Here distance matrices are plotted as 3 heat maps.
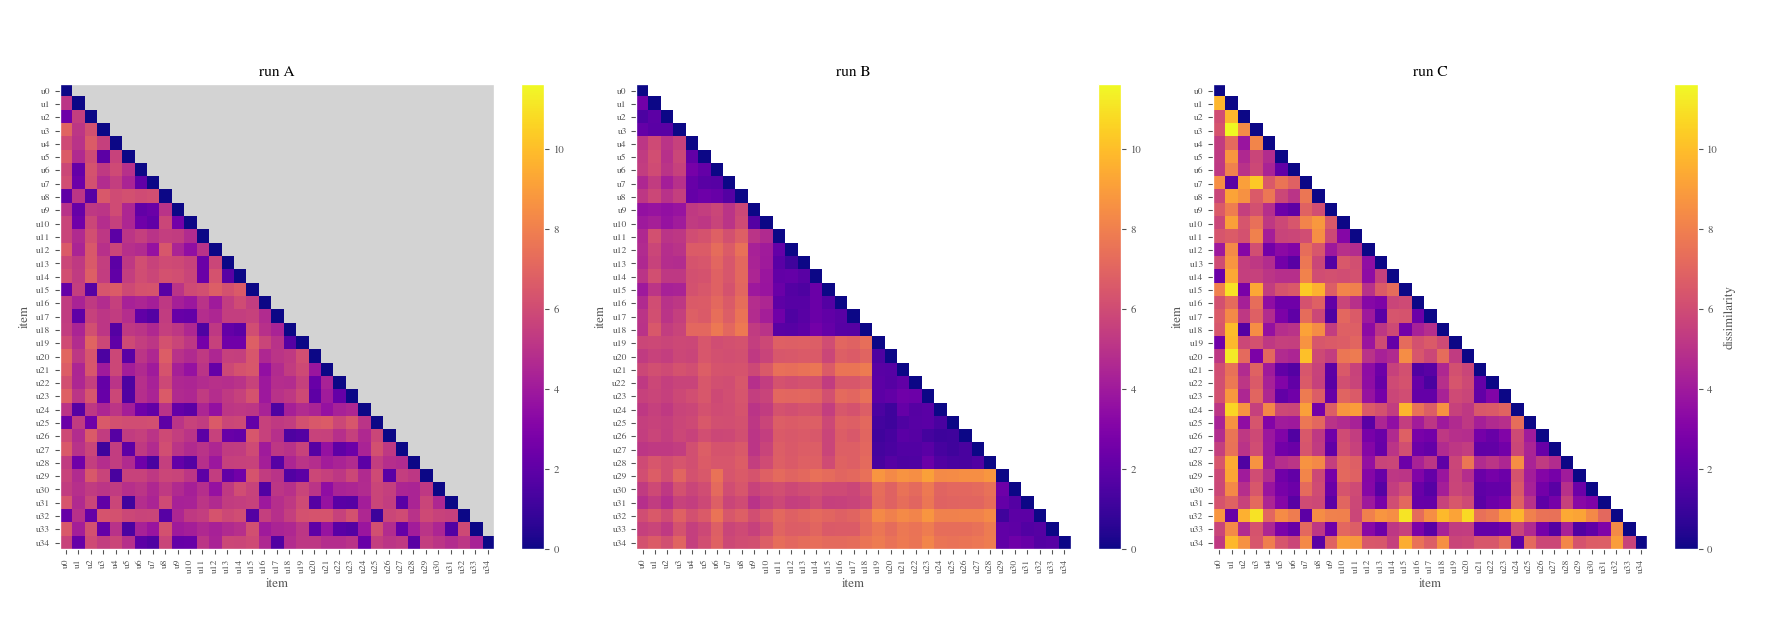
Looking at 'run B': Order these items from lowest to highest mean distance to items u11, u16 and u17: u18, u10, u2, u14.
u18, u14, u10, u2
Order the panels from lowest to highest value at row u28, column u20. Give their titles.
run B, run A, run C
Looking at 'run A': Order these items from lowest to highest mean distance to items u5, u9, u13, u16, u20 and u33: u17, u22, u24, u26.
u22, u24, u17, u26
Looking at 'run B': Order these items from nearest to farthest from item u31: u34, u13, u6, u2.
u34, u2, u13, u6
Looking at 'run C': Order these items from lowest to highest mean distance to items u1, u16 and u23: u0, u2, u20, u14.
u2, u14, u0, u20
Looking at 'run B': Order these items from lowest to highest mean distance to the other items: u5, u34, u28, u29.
u28, u5, u34, u29
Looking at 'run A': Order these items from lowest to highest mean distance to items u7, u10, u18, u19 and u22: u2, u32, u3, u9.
u9, u3, u32, u2
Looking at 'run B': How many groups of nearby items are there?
6
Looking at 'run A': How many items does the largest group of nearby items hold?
9
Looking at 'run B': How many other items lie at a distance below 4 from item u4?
4
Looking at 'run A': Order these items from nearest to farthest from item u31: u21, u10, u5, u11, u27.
u5, u27, u21, u10, u11
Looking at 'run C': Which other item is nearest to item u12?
u25
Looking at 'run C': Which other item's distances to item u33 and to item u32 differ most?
u29
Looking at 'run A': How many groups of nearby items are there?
6
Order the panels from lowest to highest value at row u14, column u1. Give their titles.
run A, run B, run C
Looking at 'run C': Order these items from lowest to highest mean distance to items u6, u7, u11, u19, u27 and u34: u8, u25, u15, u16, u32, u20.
u16, u25, u8, u20, u32, u15
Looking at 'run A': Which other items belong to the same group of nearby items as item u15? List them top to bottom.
u0, u2, u8, u25, u32
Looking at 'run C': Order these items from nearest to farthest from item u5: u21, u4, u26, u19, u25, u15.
u21, u26, u25, u4, u19, u15
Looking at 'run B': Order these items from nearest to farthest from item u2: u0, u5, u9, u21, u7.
u0, u9, u7, u5, u21
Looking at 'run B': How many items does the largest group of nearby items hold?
10
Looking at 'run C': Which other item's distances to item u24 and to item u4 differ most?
u34
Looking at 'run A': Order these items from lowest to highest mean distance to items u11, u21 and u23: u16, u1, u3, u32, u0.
u3, u16, u1, u32, u0
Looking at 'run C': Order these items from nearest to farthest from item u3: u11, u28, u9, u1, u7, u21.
u9, u21, u11, u28, u7, u1
